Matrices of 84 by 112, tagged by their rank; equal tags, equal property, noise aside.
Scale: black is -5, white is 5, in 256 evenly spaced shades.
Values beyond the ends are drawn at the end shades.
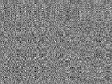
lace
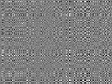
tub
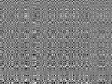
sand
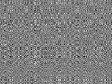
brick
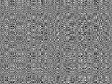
brick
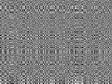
tub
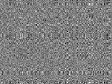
lace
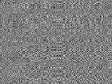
brick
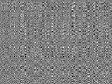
brick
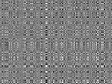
tub
